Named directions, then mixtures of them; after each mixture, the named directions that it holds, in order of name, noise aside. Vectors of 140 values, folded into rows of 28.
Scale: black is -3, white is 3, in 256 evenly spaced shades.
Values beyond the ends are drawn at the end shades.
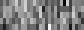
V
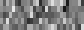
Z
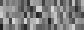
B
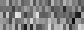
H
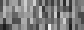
V.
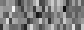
B, Z.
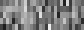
V.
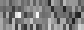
H.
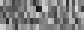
B, V.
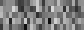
B, Z.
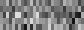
H.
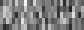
V.
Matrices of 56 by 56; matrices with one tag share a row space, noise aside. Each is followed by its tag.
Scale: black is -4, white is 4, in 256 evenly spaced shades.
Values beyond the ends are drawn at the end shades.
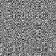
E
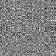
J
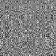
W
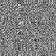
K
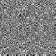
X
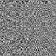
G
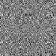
W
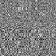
K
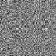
G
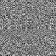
J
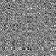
J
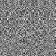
X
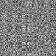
J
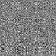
K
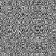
E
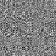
J
